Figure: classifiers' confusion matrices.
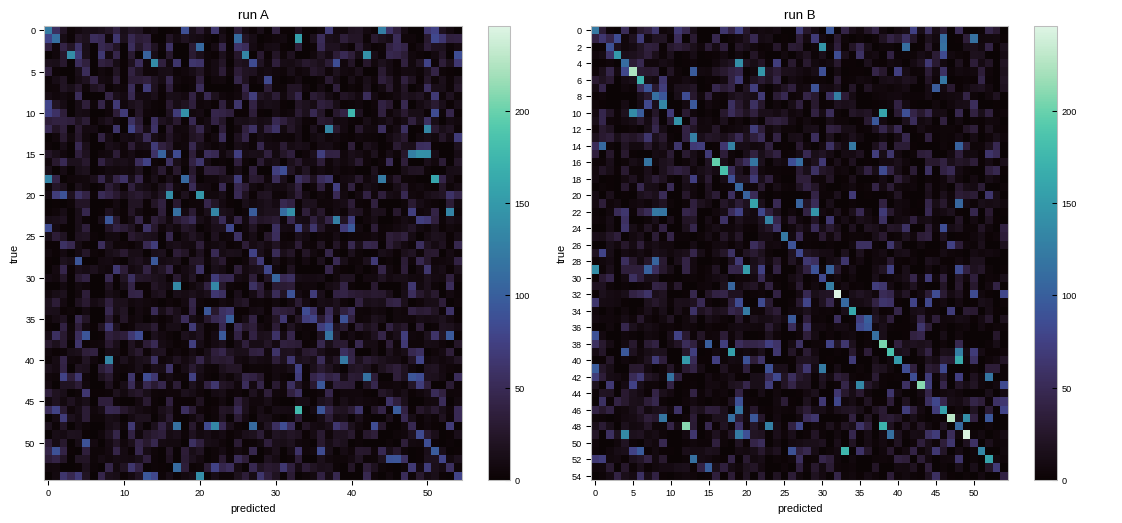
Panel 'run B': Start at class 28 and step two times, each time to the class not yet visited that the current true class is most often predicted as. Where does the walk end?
32
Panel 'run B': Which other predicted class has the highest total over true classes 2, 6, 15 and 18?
46
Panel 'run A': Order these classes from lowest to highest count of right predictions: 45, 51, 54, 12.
12, 45, 54, 51
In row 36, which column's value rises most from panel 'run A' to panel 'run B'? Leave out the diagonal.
35
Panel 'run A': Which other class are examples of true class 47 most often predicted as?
2
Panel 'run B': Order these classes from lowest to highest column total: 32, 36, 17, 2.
36, 2, 17, 32
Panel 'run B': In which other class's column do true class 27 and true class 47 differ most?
49
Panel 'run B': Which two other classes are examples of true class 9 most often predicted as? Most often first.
13, 7
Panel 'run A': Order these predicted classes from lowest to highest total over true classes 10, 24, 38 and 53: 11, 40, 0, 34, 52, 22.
52, 34, 11, 22, 0, 40
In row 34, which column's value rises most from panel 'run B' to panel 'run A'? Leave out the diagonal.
21
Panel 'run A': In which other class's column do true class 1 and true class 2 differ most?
33
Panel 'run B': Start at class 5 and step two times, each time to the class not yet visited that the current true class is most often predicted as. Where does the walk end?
29
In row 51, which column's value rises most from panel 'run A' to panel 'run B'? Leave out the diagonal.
33
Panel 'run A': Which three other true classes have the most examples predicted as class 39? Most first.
40, 35, 24
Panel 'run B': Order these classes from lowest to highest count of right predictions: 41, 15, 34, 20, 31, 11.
15, 41, 20, 31, 11, 34
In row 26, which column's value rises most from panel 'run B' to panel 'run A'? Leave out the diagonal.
14
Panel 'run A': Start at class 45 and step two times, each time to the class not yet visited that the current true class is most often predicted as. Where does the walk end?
46
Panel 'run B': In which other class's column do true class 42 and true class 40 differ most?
12
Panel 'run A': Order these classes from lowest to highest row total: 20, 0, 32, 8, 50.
50, 8, 32, 0, 20
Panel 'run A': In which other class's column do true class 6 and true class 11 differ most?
29
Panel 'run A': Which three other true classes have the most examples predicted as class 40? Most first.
10, 24, 23
